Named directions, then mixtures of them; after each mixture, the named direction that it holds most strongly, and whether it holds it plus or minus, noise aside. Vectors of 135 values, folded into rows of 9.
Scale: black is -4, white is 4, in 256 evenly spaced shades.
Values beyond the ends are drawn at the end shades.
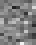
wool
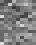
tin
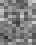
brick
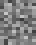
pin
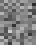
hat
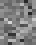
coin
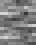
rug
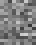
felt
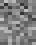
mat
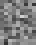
pin, plus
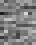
rug, minus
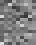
tin, plus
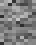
tin, minus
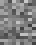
felt, plus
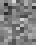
pin, minus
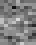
wool, plus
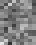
hat, plus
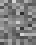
felt, plus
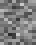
coin, plus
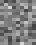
mat, minus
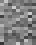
tin, minus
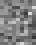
wool, plus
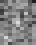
brick, minus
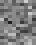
coin, minus
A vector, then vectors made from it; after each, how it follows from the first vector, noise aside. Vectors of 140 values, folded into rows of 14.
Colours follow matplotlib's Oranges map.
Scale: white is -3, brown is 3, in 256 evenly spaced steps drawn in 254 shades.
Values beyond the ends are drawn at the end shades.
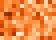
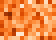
copied.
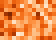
copied.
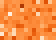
negated, partly zeroed.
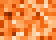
copied.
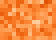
wrapped around, negated, shrunk.
